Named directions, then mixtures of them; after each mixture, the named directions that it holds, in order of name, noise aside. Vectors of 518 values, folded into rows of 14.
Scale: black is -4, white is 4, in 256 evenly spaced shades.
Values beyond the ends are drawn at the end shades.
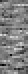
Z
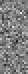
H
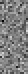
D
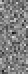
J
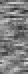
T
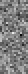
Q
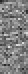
H, T, Z.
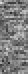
J, T.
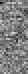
H, J, T.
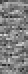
H, T, Z.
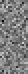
D, H, J.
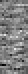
Z.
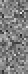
H, J, Q.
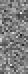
H, Q.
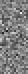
H, Q.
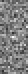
J, Z.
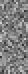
D, J, Q.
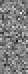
H.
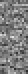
J, Q, Z.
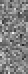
D, H, Q.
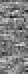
J, T, Z.
